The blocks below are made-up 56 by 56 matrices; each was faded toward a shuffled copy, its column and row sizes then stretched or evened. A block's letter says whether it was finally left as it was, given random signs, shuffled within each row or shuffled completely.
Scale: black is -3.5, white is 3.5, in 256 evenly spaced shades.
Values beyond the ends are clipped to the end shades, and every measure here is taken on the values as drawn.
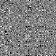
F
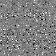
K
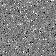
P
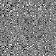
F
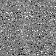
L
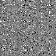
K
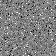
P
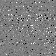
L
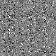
K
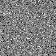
L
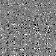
F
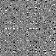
F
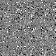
K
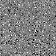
K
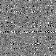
K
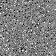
P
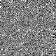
K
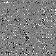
K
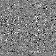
K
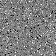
P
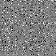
F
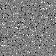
L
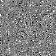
K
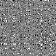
F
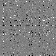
K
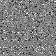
L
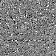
L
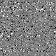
L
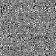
F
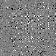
F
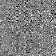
F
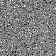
P
